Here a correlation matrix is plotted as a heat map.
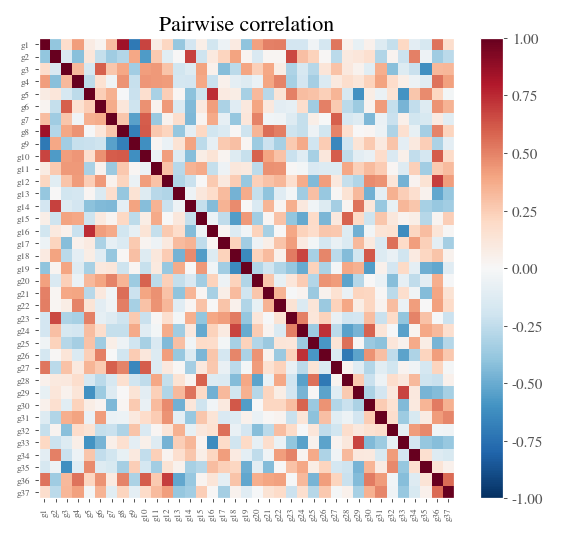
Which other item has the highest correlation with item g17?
g32
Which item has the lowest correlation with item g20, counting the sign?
g28
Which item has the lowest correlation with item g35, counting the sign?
g3
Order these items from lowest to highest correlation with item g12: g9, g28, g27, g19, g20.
g19, g28, g9, g27, g20
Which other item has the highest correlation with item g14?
g2
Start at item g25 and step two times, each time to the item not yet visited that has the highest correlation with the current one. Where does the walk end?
g15
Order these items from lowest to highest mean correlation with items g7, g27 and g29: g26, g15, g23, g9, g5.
g9, g26, g23, g5, g15
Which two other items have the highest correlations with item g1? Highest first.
g8, g10
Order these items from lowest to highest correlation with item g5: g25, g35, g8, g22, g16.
g8, g22, g25, g35, g16
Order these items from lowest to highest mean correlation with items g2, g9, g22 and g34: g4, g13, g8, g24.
g8, g4, g13, g24
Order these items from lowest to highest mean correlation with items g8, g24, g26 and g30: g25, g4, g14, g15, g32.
g25, g15, g32, g14, g4
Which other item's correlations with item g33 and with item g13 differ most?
g16
